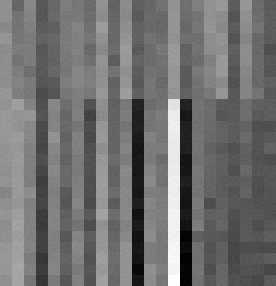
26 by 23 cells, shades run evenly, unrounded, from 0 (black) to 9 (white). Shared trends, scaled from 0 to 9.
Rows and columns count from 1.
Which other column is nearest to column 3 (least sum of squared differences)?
7
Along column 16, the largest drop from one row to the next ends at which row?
10
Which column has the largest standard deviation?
15
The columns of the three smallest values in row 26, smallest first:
16, 12, 4
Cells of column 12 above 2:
9
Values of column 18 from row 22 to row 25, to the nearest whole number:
3 3 3 3
